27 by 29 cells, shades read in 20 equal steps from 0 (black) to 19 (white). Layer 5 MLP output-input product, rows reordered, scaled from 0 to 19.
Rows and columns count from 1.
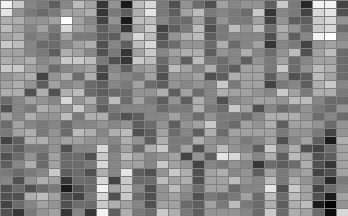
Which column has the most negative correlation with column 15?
7
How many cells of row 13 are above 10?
15
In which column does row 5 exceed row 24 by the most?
27
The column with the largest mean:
25
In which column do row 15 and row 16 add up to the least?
12
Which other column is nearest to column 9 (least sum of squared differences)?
23
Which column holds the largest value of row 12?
24
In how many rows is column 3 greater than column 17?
12
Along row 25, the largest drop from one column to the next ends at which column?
10
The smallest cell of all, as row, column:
26, 28
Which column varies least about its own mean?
21
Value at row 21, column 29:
12
